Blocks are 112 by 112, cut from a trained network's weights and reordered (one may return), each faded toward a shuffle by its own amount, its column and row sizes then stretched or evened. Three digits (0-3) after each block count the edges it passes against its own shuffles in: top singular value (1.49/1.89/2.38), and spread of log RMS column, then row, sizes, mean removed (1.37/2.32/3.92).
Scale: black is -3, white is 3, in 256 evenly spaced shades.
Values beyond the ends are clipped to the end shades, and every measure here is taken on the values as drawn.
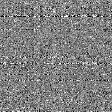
1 0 2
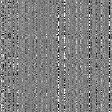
3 3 1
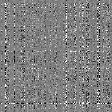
1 3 2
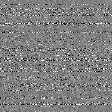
0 0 3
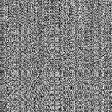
3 1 0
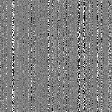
2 3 0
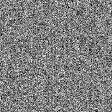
0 1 0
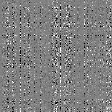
1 3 2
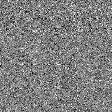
1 0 1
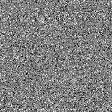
1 0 1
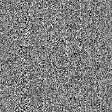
0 2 0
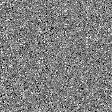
0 1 0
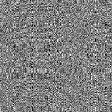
3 2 0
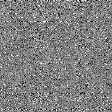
0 1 2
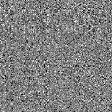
2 1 1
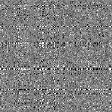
3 2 2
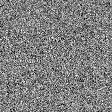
0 0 1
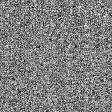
1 0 1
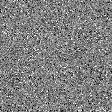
1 0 1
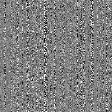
0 3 0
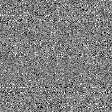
0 0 2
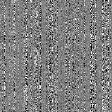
1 3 0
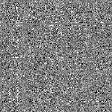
0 2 2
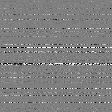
3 0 3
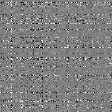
1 2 3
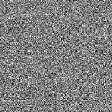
2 1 1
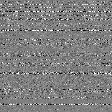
2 0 3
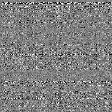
1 1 3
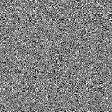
2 1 1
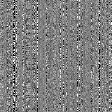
2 3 0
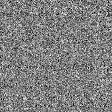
0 0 1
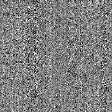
1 2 0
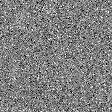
0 0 0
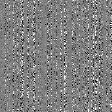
0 3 0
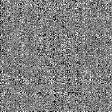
1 2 2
